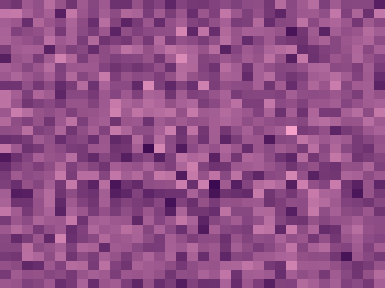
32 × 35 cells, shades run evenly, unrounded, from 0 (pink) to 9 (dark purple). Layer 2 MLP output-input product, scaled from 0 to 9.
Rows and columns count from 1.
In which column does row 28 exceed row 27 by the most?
10
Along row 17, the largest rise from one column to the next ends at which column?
14
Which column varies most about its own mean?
27
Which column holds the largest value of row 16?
25
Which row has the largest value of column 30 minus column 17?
4
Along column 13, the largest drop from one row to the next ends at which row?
26
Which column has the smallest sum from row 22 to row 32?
29
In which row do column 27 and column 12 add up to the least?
15
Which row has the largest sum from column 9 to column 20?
22
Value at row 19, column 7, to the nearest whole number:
6
